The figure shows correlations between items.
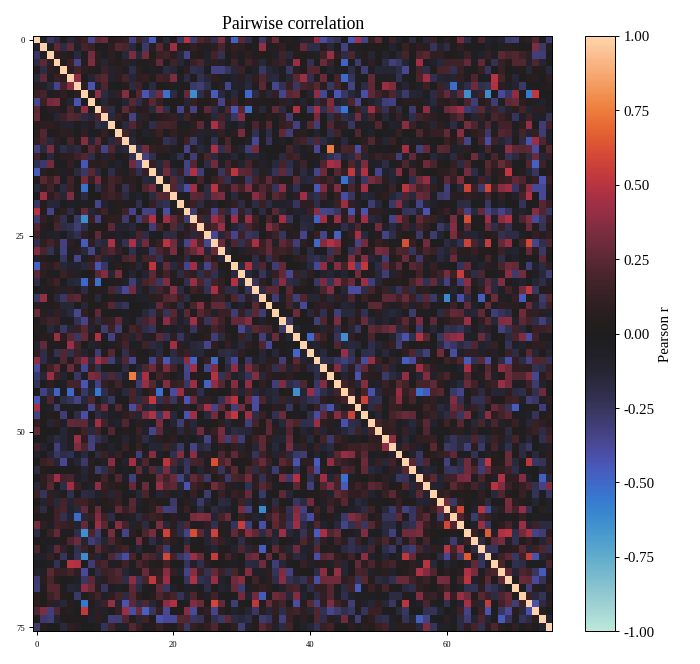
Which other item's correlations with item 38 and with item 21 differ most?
45
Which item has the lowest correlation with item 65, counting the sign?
33
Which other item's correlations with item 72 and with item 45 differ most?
20
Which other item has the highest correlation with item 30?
62
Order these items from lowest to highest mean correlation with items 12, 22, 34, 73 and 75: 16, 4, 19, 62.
16, 19, 4, 62
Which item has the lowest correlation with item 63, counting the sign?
7
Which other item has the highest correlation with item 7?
73
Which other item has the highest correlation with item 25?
47
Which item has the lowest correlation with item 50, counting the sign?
17
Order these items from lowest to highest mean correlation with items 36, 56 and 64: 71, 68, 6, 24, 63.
6, 24, 71, 63, 68
